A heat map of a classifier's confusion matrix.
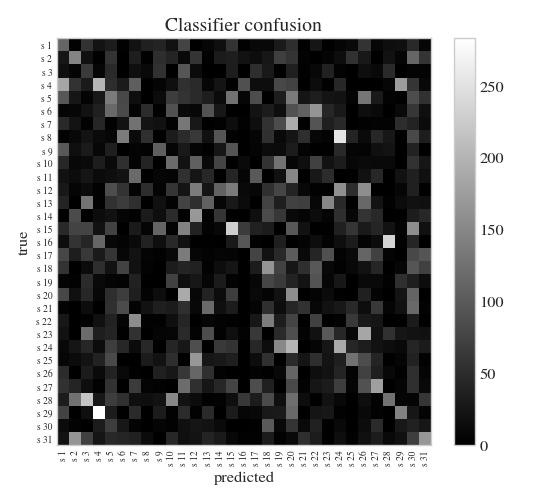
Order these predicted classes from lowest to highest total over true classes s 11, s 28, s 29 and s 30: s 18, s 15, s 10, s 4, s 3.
s 15, s 10, s 18, s 3, s 4
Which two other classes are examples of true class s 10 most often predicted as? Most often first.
s 19, s 12
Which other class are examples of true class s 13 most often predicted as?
s 23
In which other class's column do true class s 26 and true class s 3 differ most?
s 12
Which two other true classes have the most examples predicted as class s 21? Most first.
s 6, s 13
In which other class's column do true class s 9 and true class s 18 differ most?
s 22
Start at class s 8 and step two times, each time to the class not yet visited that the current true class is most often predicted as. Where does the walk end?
s 20
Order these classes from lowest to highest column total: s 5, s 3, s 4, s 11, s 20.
s 4, s 3, s 5, s 11, s 20
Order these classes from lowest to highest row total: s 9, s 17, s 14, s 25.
s 9, s 14, s 25, s 17
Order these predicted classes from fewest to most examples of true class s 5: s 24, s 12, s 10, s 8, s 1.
s 8, s 24, s 12, s 10, s 1
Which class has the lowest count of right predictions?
s 30
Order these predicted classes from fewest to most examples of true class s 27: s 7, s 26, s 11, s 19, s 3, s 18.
s 19, s 3, s 18, s 7, s 26, s 11
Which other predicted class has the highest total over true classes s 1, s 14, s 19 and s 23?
s 26
